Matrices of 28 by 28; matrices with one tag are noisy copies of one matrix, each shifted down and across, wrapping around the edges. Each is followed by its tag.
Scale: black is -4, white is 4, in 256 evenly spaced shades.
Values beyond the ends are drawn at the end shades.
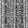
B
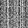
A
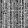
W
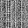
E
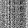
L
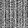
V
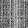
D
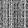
A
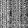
B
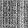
D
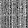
W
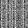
V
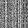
A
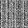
V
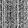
A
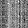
L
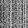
A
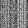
B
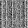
E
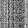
L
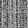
W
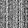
A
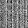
V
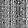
A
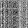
L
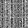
W
